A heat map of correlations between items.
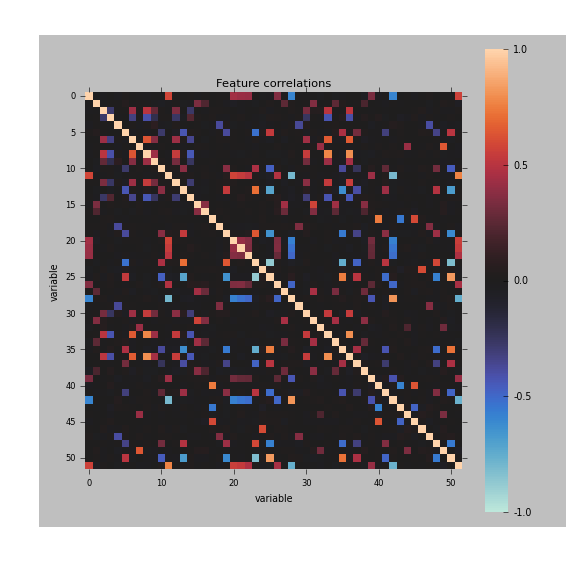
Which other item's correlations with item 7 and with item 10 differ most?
49
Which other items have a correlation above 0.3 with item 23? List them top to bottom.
10, 13, 19, 41, 48
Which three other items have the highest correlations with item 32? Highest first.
7, 49, 44
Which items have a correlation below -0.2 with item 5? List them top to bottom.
10, 13, 19, 23, 41, 48
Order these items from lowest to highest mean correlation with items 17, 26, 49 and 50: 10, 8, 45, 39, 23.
23, 10, 8, 39, 45
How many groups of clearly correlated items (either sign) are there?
8
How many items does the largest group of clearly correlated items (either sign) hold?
11
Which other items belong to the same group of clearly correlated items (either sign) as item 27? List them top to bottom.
1, 15, 16, 31, 34, 38
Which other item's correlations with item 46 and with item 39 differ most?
24
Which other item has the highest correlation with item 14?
3
